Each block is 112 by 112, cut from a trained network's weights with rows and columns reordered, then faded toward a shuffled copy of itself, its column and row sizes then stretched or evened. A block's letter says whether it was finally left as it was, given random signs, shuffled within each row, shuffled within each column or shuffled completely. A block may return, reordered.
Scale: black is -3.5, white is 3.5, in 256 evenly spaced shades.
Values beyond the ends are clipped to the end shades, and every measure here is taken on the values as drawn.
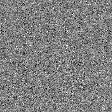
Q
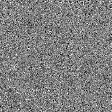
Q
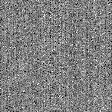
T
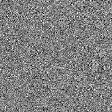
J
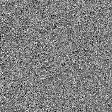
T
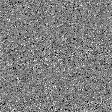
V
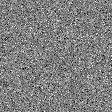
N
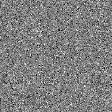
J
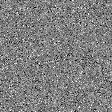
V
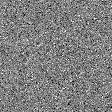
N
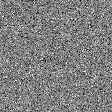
N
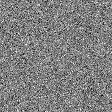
N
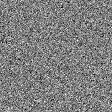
N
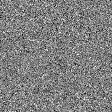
V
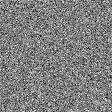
N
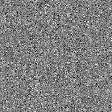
J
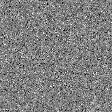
V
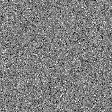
T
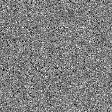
Q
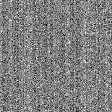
J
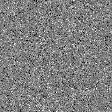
T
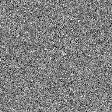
T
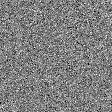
N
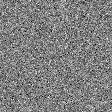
N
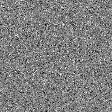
V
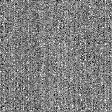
J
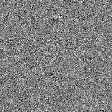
J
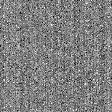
J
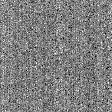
T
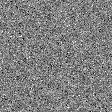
N
